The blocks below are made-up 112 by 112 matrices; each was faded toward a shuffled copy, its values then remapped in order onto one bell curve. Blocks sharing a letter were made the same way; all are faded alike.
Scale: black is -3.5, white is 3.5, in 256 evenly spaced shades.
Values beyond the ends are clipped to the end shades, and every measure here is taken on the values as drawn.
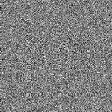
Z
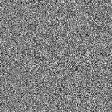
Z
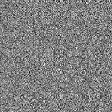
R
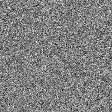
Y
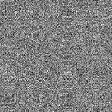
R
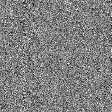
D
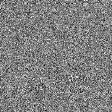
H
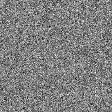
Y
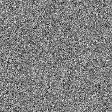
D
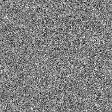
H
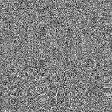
Z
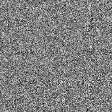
H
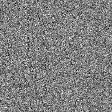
Y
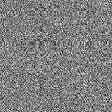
R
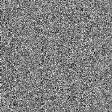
D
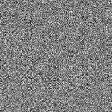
Z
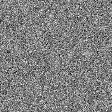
Y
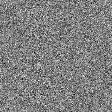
Y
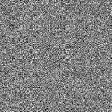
R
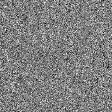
D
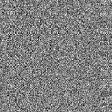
R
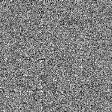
H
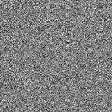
Z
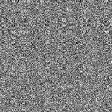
R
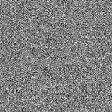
Z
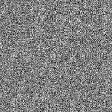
Z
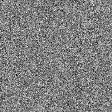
Y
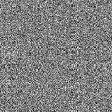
R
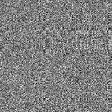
R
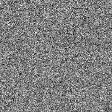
H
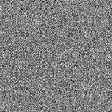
R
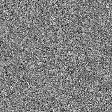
Y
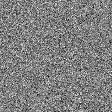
Y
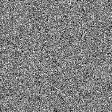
D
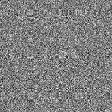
R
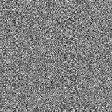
Z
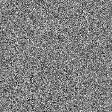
D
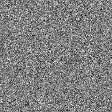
H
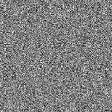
Z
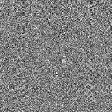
Z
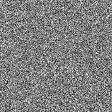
Y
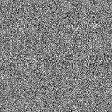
Z
